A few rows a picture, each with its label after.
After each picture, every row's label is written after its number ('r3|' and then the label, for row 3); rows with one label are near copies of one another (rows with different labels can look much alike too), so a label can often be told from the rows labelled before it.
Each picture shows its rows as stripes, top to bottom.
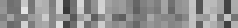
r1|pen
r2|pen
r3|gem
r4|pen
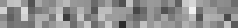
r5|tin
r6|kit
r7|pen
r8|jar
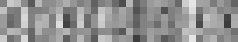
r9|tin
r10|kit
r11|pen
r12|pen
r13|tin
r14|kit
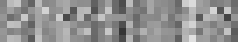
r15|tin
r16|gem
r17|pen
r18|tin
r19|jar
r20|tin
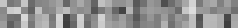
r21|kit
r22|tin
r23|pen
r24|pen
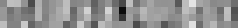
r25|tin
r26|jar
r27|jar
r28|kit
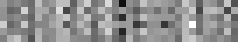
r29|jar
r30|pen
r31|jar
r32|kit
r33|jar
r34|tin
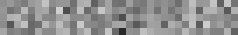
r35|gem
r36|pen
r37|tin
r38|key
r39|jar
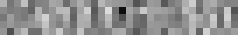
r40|kit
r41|jar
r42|gem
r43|gem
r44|key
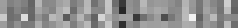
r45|jar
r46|jar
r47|kit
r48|jar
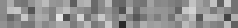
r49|gem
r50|tin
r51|pen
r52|jar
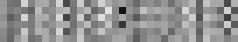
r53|pen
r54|jar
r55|pen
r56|jar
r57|pen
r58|key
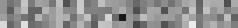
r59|pen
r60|key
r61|jar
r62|kit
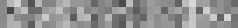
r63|tin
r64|key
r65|gem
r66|tin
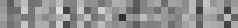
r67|key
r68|pen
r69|jar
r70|pen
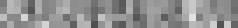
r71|tin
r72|tin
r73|kit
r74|gem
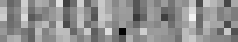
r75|pen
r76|kit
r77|kit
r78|pen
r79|jar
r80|tin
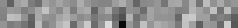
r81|key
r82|gem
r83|tin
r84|jar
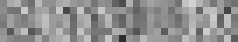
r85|tin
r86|pen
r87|gem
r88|gem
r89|key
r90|jar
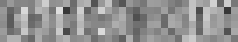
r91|gem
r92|pen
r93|key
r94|key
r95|pen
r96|tin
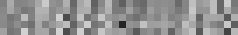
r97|gem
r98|gem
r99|pen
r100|jar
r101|pen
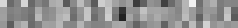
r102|kit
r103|jar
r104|jar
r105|key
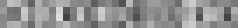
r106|tin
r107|pen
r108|pen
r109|tin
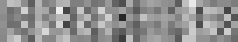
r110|tin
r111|pen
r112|jar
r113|pen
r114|gem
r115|tin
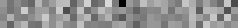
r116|jar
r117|pen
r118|gem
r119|key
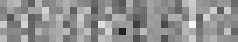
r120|tin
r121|gem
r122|key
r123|kit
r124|jar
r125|kit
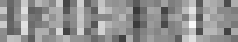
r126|pen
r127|kit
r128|key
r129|kit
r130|pen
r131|tin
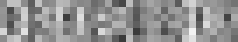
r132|tin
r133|key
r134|pen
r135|key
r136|kit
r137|tin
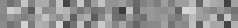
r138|pen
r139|tin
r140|gem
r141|pen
